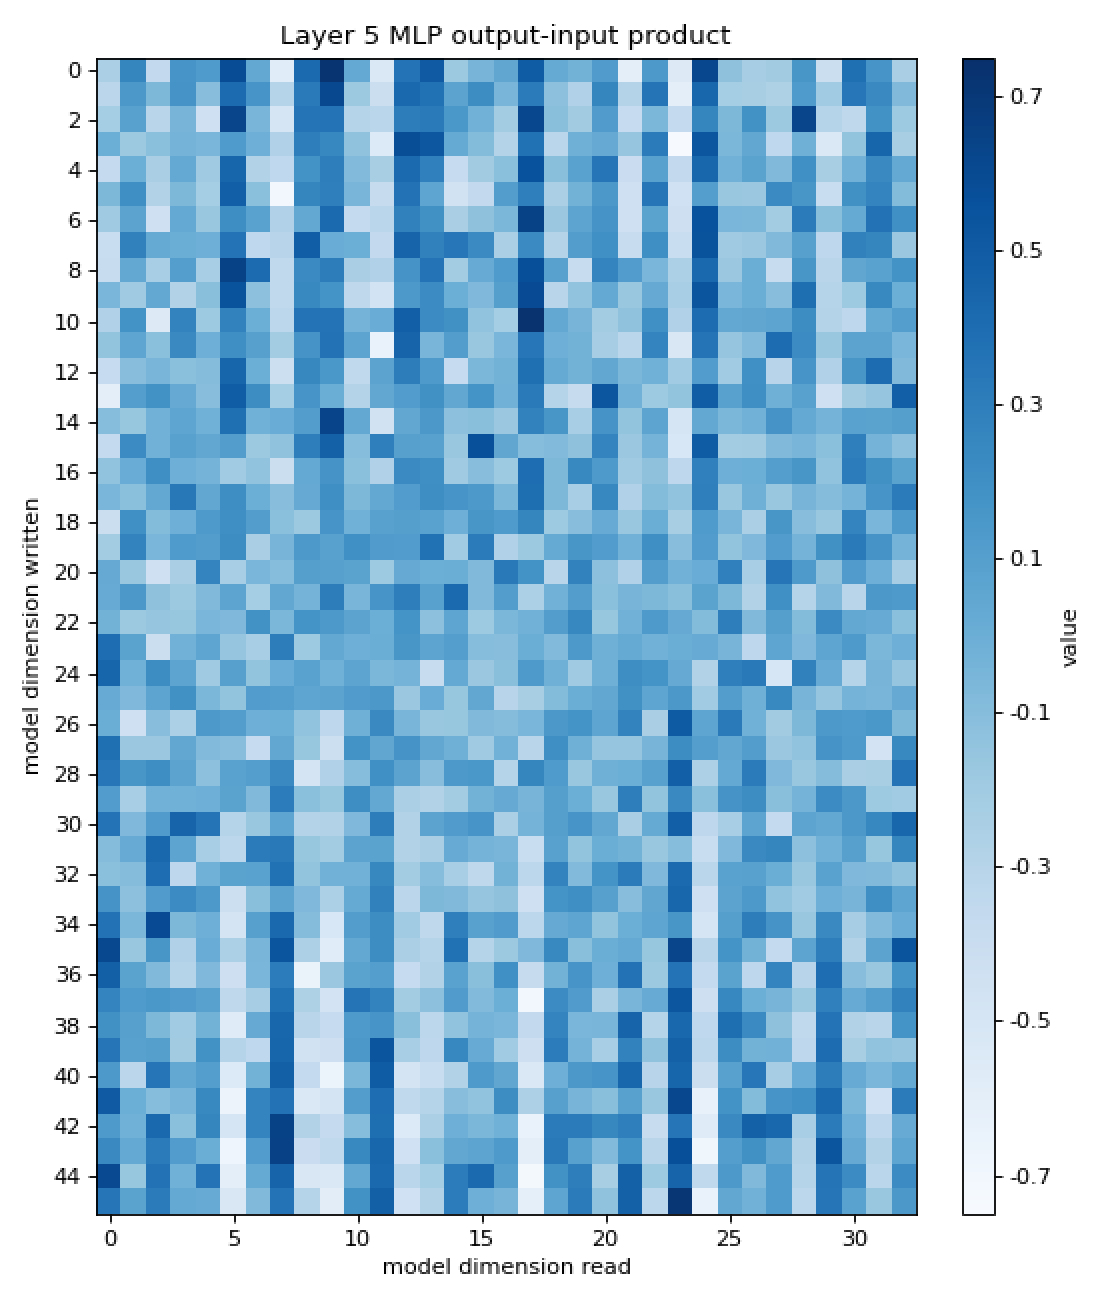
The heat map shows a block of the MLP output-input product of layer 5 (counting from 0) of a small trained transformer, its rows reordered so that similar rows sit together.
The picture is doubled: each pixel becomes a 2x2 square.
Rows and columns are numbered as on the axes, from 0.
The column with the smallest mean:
16
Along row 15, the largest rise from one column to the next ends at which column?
24
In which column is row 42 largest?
7
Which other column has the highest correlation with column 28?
17
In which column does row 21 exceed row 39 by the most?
9
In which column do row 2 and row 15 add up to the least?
23
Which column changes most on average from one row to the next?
27
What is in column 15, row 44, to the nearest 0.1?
0.4
